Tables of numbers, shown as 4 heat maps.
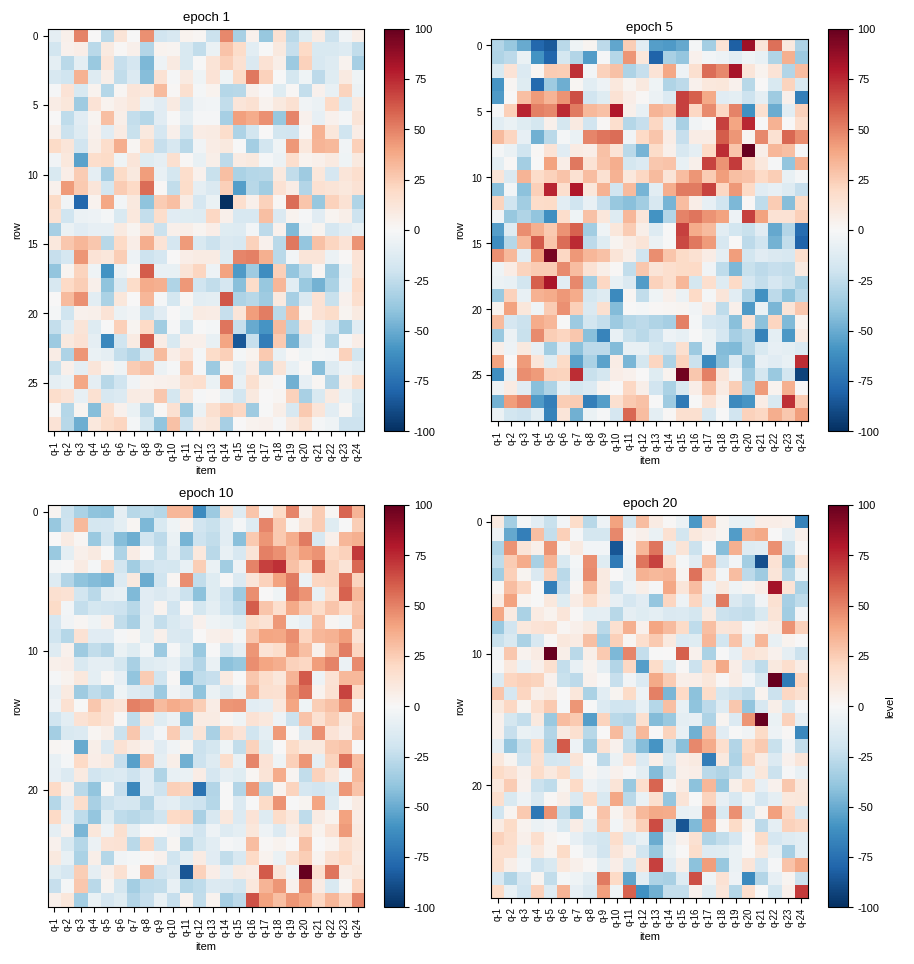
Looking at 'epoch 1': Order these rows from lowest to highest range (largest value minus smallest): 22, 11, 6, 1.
1, 6, 11, 22
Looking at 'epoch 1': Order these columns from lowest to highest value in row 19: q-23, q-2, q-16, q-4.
q-16, q-4, q-23, q-2
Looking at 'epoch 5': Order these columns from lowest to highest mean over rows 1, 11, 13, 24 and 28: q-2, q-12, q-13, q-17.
q-13, q-2, q-12, q-17
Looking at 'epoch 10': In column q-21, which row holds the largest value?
4
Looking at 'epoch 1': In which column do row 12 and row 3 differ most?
q-3
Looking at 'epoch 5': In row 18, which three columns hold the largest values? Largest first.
q-5, q-4, q-7
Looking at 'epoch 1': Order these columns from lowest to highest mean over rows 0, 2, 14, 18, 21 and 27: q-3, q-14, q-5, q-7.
q-5, q-7, q-3, q-14
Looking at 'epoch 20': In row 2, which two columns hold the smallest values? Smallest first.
q-10, q-18
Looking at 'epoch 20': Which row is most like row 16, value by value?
0
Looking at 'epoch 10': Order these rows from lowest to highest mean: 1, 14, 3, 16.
1, 16, 3, 14
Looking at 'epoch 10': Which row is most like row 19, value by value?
8
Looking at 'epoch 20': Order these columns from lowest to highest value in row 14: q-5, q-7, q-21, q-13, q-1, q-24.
q-13, q-21, q-24, q-1, q-5, q-7
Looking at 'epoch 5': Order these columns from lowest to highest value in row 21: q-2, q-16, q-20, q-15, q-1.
q-2, q-16, q-20, q-1, q-15
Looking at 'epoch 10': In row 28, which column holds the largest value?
q-16
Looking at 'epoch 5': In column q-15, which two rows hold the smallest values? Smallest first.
27, 0
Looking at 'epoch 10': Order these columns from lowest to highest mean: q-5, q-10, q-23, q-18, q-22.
q-5, q-10, q-22, q-18, q-23
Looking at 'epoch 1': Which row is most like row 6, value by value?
20
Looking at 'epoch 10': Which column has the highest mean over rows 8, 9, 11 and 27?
q-18
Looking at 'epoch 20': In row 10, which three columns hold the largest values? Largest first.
q-5, q-15, q-11
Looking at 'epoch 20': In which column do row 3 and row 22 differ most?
q-21
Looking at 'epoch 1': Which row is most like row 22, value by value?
17
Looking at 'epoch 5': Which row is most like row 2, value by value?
9
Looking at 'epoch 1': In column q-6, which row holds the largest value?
8
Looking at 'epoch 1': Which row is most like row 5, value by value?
9
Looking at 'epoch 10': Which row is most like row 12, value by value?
18
